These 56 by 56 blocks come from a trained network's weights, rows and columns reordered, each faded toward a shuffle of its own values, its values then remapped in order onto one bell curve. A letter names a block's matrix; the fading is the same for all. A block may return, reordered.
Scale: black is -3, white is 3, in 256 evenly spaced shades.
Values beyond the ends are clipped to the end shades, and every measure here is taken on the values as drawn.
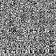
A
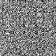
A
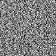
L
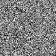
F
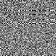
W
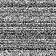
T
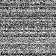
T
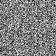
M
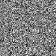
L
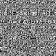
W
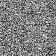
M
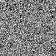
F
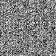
A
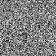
F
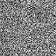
L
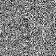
L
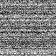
T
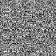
W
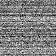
T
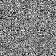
A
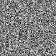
F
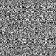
W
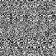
W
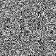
F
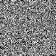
A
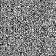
A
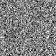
A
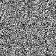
F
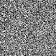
F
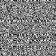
W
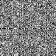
A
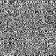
W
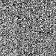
A
